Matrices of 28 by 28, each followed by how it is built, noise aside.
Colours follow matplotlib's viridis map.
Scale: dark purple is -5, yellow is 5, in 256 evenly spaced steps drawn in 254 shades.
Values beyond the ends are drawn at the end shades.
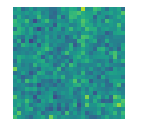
smooth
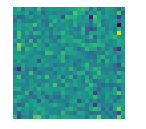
uneven columns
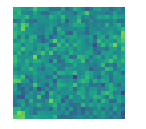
smooth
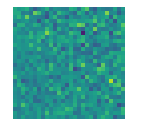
upper triangular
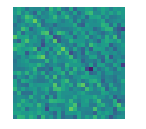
Toeplitz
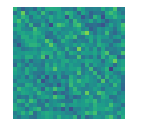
Toeplitz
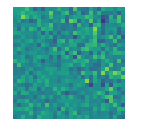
upper triangular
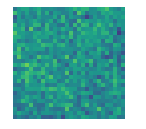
smooth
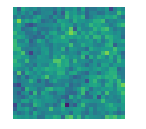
smooth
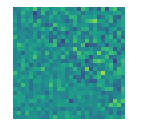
upper triangular
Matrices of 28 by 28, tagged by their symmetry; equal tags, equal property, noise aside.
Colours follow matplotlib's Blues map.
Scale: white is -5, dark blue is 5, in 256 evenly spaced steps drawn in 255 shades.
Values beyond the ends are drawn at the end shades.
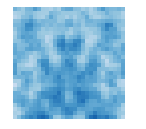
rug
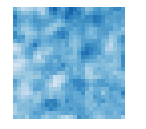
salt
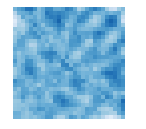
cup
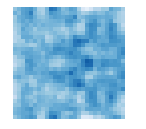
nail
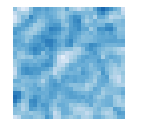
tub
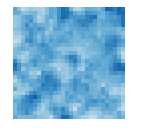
cup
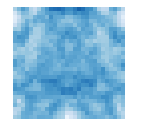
rug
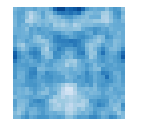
rug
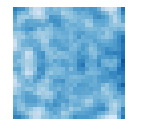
nail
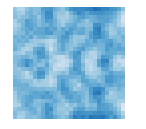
nail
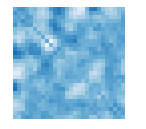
tub
